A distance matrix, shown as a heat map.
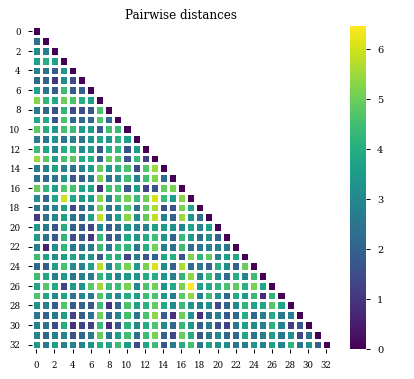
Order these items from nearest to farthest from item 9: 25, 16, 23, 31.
25, 31, 23, 16
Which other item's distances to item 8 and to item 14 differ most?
28
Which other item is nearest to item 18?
29
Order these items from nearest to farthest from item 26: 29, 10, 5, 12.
5, 29, 12, 10
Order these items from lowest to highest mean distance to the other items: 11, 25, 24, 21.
21, 11, 25, 24
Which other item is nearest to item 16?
7
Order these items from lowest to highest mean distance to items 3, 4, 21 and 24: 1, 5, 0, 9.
5, 1, 0, 9
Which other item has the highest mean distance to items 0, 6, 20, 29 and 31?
13
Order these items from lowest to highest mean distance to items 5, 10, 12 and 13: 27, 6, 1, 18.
6, 1, 27, 18
